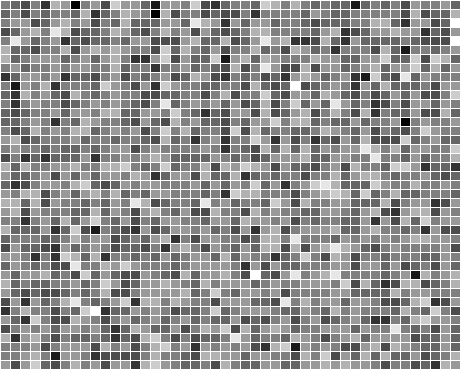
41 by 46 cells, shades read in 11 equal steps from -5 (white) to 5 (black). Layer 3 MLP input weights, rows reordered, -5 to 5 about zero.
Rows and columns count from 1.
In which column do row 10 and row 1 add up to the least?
30
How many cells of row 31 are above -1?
25
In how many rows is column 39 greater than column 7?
18
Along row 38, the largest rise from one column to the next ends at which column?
2
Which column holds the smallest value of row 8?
27
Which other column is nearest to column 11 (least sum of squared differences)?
19
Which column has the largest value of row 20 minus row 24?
16
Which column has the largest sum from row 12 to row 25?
23
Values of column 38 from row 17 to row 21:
-2 -4 0 -2 -3
